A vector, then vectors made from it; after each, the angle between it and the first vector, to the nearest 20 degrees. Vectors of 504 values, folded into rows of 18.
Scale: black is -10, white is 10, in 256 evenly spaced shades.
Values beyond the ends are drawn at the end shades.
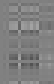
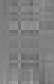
40 degrees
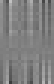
100 degrees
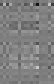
120 degrees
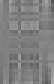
40 degrees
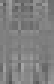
120 degrees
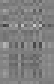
60 degrees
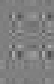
100 degrees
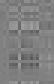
20 degrees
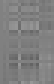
20 degrees
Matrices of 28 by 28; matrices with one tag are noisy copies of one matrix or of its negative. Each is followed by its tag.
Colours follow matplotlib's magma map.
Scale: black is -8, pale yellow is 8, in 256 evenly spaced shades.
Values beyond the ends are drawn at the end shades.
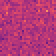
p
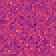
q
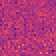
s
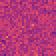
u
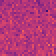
p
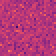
q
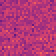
s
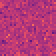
u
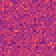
q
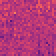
p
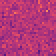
p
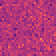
s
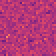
u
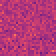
s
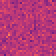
u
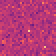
u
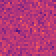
q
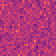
q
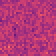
s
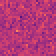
q
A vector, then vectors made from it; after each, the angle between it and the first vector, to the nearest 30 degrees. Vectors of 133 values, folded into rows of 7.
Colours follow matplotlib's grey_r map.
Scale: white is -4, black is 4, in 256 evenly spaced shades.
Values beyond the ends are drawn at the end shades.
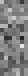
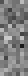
150 degrees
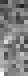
120 degrees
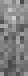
60 degrees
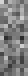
30 degrees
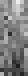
90 degrees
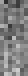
60 degrees
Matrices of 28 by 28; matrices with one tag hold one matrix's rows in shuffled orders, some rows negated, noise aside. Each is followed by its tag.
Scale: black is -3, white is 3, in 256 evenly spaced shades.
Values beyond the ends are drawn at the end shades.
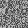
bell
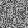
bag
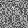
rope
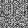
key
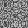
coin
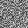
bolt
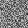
key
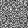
rope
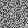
bolt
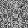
coin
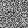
bell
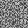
rope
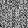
rope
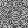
coin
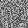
key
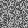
bolt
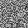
bag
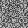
rope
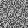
bolt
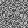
rope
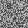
bag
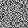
rope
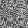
bag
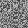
coin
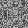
coin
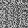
bell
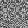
bolt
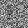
bag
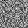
rope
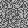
rope
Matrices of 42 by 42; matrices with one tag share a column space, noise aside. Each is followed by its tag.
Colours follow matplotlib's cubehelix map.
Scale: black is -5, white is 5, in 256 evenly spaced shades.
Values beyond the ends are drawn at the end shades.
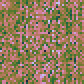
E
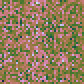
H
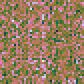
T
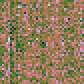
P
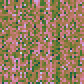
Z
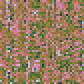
Z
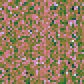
T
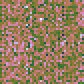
P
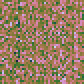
T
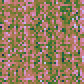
H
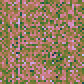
H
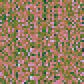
P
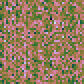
T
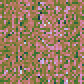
T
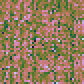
Z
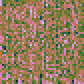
E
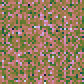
H
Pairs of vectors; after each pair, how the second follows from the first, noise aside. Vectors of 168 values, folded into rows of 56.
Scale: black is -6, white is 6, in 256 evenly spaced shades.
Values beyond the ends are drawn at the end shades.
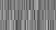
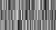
reversed, negated, scaled up.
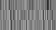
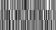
negated, scaled up.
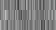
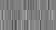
reversed, partly zeroed.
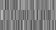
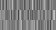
reversed.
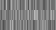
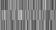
reversed.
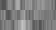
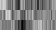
negated, scaled up.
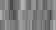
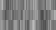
reversed.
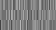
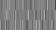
reversed, partly zeroed.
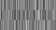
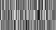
negated, scaled up.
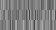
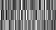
reversed, negated, scaled up.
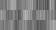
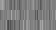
reversed, partly zeroed.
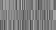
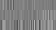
reversed, partly zeroed.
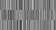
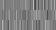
reversed, partly zeroed.
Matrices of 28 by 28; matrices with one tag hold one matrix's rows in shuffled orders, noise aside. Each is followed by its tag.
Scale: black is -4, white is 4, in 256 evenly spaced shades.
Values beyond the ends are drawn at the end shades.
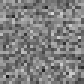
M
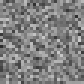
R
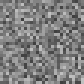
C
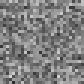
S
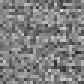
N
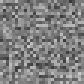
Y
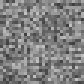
S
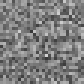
N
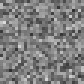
Y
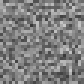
N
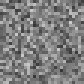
R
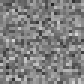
S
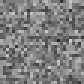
S
